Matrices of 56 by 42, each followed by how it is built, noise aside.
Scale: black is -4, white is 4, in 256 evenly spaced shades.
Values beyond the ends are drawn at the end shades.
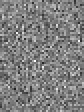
blocks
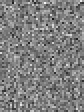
noise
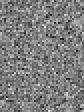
noise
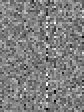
uneven columns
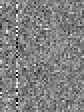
uneven columns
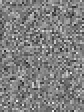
noise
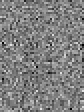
low rank
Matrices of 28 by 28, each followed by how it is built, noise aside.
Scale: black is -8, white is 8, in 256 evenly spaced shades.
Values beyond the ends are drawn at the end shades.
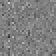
uneven columns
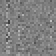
uneven columns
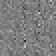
uneven columns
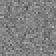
noise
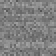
blocks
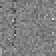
uneven columns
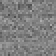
blocks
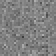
uneven columns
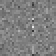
uneven columns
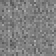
repeating rows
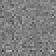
low rank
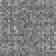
blocks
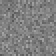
noise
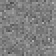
repeating rows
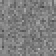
blocks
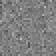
uneven columns
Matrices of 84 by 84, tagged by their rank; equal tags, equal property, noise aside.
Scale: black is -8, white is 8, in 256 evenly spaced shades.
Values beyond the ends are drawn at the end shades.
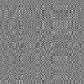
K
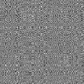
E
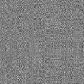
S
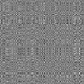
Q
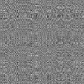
E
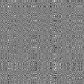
Q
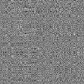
S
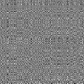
Q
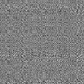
S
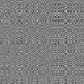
K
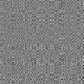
K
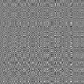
K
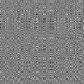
K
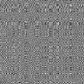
K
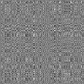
K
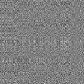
E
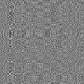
Q
